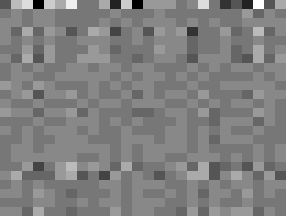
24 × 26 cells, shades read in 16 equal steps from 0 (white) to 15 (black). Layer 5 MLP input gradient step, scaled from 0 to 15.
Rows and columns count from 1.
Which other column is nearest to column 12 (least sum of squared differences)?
6
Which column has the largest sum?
4
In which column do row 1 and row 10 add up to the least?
24
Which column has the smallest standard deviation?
16
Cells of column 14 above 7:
11
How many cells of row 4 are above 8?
8
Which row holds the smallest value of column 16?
1
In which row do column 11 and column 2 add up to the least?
20
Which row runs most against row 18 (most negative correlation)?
14
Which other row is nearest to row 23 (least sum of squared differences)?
12
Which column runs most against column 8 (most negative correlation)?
2
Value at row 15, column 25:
8
